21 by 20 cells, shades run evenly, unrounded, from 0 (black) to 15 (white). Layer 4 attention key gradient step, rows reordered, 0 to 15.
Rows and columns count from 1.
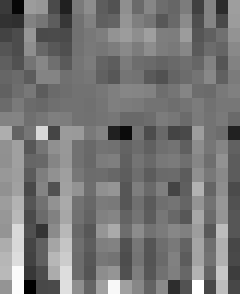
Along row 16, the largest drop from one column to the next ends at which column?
3
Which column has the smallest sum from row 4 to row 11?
10
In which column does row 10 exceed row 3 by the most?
4
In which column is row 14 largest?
17
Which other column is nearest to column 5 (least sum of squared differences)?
15
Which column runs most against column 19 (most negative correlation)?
8
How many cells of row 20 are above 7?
10
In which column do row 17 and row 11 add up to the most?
2
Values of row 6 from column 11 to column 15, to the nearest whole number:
7 7 5 5 6
